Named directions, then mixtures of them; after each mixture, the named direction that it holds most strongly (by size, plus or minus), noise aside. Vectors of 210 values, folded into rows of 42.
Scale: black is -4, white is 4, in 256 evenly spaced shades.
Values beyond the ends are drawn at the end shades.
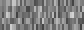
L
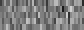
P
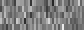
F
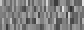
P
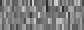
P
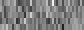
F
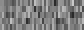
L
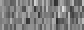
P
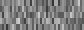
F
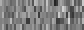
P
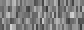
L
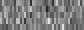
F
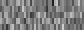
F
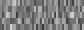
L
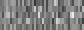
L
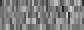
P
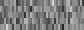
F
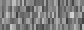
L
